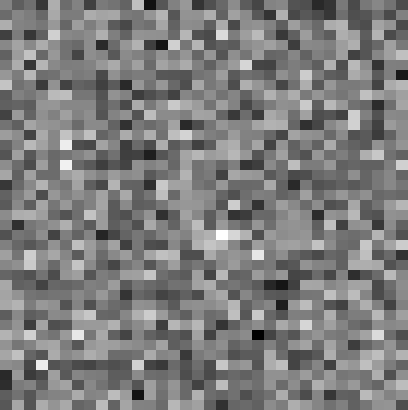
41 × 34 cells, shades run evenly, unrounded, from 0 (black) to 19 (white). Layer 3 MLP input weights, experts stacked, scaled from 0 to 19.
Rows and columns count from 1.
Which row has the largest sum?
25
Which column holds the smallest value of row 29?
24
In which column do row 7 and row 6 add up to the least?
23
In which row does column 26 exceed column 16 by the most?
8
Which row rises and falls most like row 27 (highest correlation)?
34
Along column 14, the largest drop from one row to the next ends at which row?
5
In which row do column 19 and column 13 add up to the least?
1
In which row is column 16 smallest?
13
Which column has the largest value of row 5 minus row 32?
15
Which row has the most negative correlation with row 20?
37
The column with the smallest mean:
11
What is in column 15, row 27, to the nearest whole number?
12
